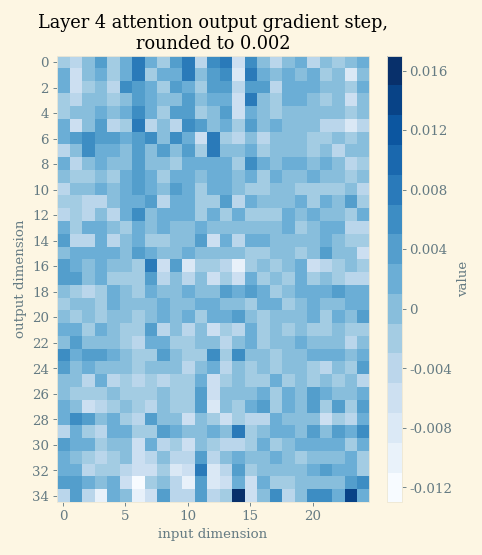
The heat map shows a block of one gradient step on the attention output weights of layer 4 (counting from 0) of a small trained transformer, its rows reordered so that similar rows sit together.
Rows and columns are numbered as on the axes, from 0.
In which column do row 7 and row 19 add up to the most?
12
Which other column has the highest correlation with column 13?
10
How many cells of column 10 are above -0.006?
30
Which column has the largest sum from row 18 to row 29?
24
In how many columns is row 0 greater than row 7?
13
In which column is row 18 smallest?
2
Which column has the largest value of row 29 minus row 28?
14
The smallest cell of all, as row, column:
33, 6
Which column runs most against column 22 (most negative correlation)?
3
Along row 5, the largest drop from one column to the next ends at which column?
7
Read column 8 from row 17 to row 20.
-0.004 0 0.002 0.002
